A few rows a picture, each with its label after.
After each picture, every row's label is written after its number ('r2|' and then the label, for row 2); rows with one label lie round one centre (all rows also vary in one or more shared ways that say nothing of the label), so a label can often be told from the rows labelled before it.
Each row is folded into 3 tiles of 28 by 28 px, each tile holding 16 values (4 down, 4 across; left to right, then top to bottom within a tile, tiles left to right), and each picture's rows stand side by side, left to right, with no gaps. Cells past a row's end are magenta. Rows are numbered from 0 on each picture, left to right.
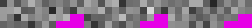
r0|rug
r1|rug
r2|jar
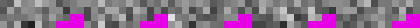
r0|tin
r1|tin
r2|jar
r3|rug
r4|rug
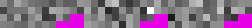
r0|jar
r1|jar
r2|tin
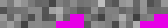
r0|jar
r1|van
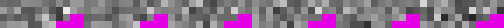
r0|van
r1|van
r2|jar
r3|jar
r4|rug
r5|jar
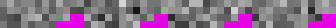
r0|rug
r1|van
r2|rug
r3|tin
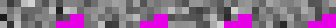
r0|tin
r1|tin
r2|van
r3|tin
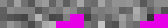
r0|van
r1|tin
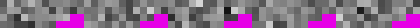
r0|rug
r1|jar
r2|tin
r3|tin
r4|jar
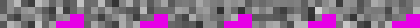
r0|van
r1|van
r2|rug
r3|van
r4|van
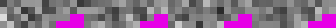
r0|jar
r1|van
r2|van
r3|van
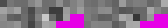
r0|van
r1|van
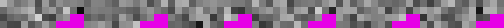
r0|rug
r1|van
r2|rug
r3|rug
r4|rug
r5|tin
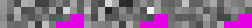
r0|jar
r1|jar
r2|van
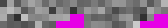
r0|rug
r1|van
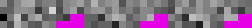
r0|tin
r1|rug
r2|rug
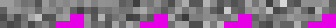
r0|rug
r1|jar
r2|van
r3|rug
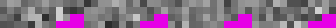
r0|rug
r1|tin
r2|tin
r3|jar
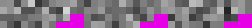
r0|rug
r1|van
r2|tin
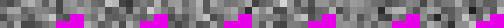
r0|tin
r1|jar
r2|rug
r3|tin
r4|jar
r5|van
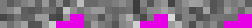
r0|van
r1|van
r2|jar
